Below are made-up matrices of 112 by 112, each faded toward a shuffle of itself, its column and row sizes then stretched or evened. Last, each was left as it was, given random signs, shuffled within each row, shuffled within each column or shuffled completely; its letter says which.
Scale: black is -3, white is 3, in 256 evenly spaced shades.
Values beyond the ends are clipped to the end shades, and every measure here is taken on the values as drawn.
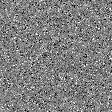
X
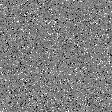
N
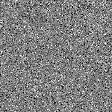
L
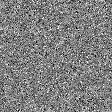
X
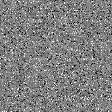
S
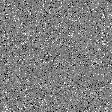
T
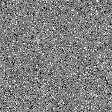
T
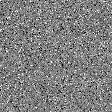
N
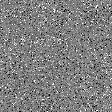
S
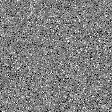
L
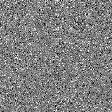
S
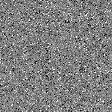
S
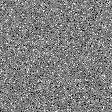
X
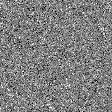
L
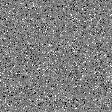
T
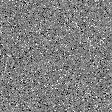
X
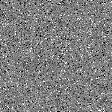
T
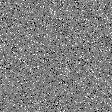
N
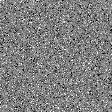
L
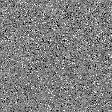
T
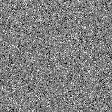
L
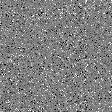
T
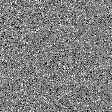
L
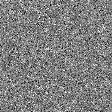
L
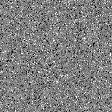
S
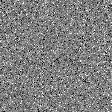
L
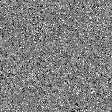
T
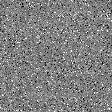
T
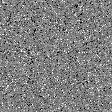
N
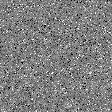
N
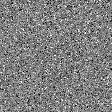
L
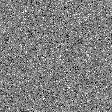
L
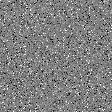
L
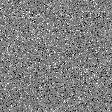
N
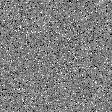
X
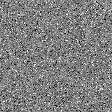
N
